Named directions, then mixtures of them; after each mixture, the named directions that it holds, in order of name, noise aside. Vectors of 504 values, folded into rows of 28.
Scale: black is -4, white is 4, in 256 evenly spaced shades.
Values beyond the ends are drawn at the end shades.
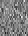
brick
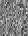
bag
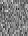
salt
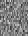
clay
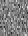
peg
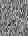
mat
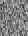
bag, salt.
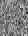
bag, peg.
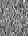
bag, brick.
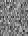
clay.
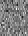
brick, salt.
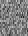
mat, peg.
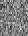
bag, clay, salt.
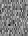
mat.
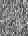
bag, brick, mat.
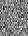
mat, peg, salt.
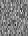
mat.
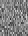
brick, mat.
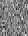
brick, peg, salt.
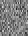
brick, mat, salt.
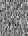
clay, mat.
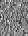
bag, clay.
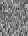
salt.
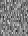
clay.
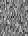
brick, clay.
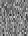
bag, brick.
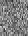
peg, salt.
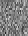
bag, mat, salt.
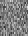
clay, peg, salt.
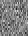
brick, mat, salt.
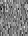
clay, salt.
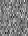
brick, mat.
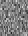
peg, salt.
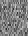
mat, salt.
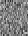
bag, clay, salt.
